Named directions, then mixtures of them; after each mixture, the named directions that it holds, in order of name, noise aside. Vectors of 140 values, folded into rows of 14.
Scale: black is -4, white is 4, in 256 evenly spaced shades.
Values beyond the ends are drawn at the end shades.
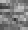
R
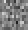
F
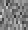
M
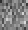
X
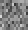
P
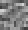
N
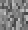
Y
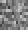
M, R, Y.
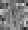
N, X.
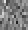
F, M.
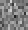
M, P.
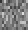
F, X.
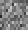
P.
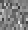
M, Y.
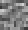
N.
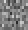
F.
